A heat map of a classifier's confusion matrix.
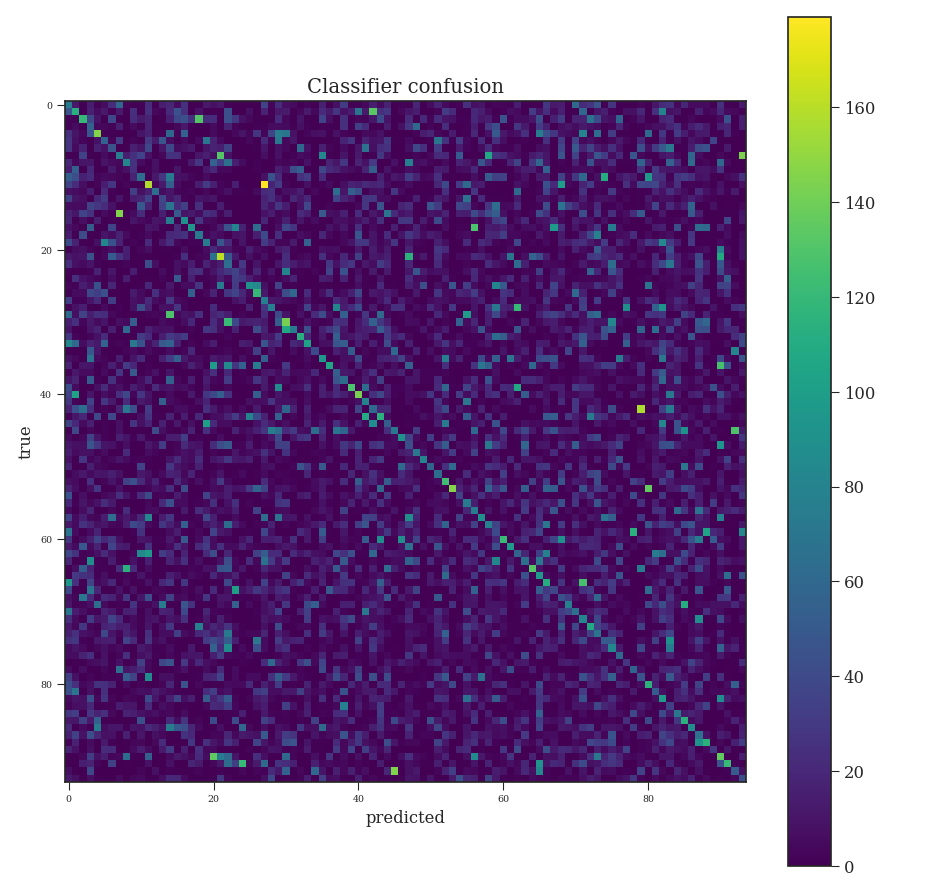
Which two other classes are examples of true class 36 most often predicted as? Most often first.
90, 20
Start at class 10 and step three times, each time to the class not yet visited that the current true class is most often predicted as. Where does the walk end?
38
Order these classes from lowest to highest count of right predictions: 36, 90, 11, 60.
36, 60, 90, 11
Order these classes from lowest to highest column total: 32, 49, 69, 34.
49, 34, 69, 32
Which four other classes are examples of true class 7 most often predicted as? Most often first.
93, 21, 58, 35
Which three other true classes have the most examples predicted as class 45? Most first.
92, 34, 85
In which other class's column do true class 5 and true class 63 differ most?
3
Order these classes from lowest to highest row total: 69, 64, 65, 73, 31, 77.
77, 65, 73, 69, 64, 31
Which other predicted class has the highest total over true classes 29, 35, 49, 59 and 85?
14
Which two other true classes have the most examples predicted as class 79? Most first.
42, 64
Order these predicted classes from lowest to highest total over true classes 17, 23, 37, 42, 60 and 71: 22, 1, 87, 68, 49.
49, 1, 22, 68, 87
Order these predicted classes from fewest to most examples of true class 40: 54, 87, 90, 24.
24, 87, 54, 90
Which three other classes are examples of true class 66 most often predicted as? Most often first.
71, 0, 43
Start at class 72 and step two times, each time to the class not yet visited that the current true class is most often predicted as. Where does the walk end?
73
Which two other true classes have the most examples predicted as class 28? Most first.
45, 77
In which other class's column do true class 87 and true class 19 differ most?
5
